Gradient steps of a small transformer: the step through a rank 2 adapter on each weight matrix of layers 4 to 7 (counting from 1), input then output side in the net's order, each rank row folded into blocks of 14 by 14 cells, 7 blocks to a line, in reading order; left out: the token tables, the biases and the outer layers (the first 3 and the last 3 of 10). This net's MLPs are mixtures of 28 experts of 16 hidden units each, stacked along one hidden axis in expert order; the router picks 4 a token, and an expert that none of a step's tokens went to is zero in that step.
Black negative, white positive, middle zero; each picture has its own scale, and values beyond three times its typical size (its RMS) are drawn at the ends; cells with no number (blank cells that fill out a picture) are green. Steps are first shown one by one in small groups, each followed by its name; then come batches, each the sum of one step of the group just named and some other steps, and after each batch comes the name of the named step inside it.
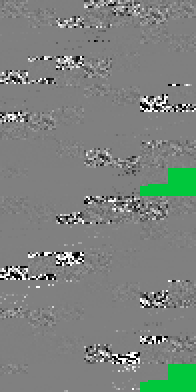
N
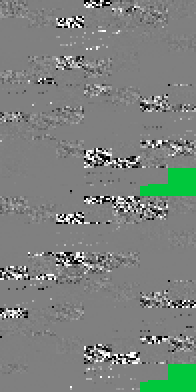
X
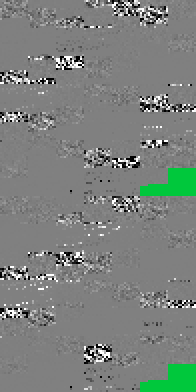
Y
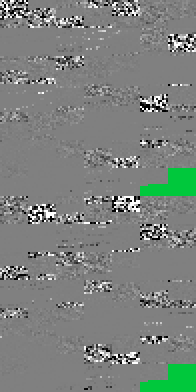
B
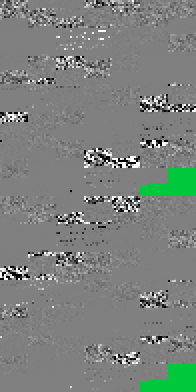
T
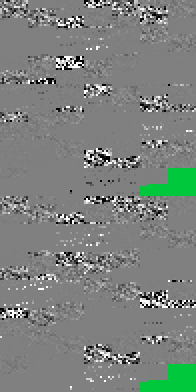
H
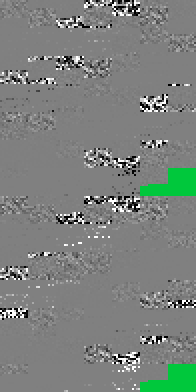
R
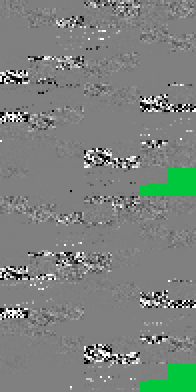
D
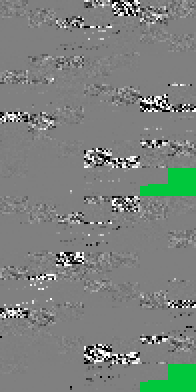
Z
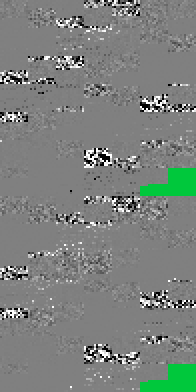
D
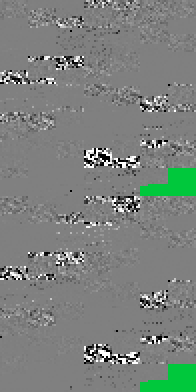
Z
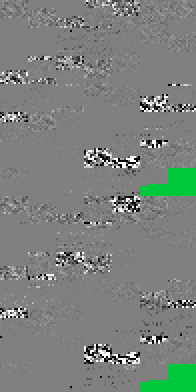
Z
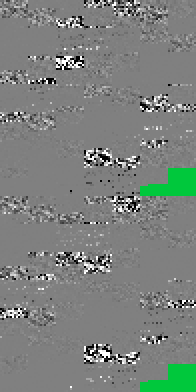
H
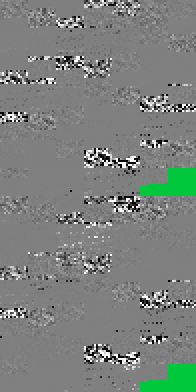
R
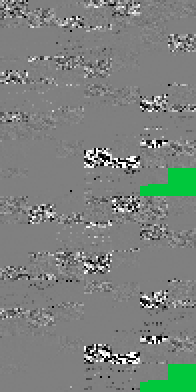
B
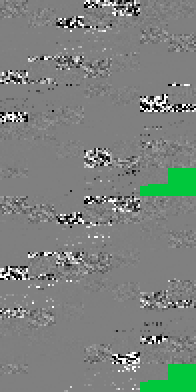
R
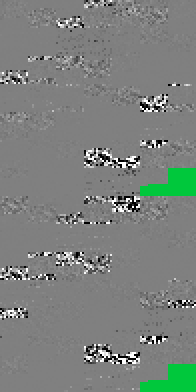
N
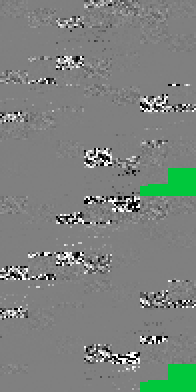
N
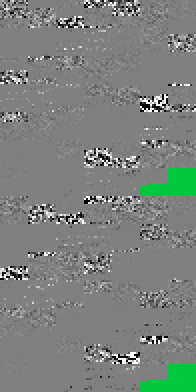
B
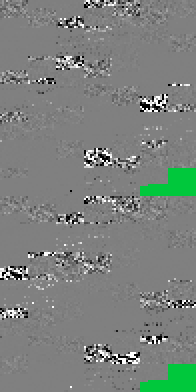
D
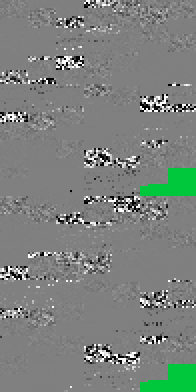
N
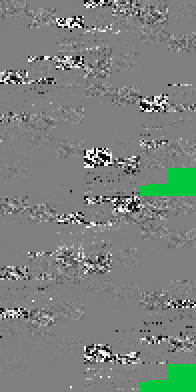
X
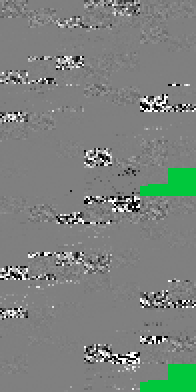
N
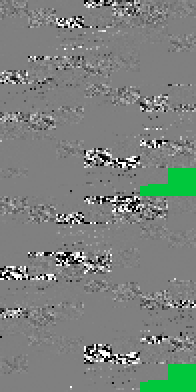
X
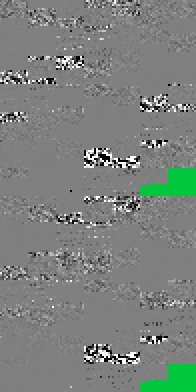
T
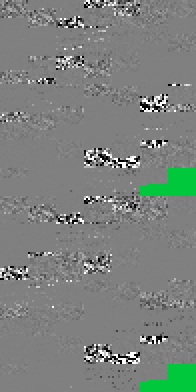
T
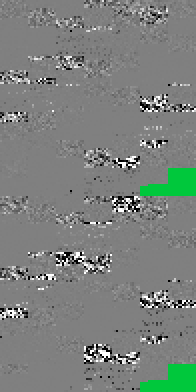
Y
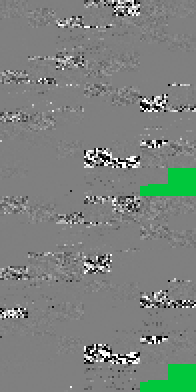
D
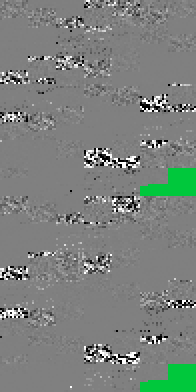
D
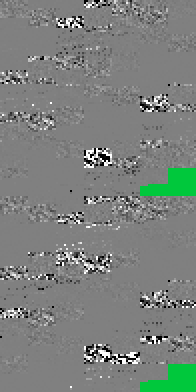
X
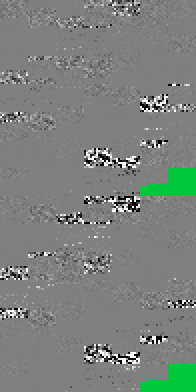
R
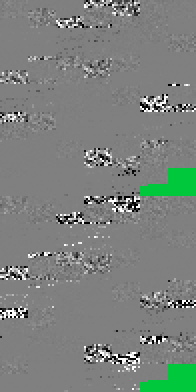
R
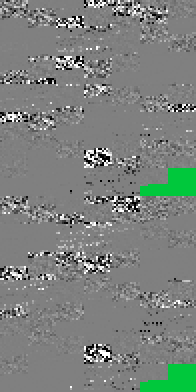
H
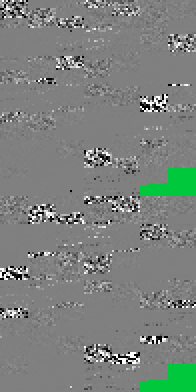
B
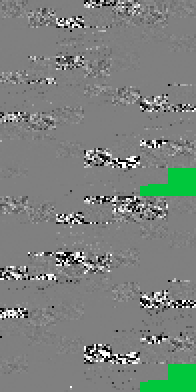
X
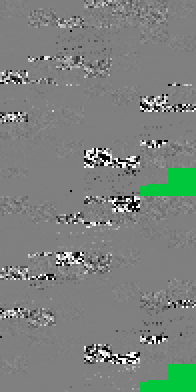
N
